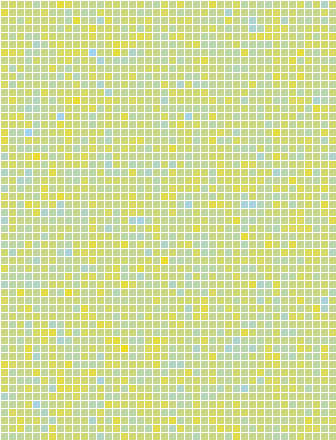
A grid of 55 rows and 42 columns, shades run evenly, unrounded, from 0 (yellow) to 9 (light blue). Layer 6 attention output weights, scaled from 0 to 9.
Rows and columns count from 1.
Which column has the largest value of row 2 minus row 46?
9
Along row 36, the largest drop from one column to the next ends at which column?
35
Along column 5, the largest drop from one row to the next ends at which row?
20
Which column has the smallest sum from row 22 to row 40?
38
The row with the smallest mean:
5
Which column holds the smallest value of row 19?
22
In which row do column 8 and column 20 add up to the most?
15
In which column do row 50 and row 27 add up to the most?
1
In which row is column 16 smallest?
44
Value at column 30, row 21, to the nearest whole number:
6
